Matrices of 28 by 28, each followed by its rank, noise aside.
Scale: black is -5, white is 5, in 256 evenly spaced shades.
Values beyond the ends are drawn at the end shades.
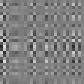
one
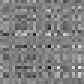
two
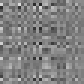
two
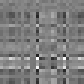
one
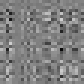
two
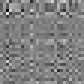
three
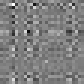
two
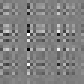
one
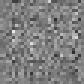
six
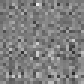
six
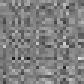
three
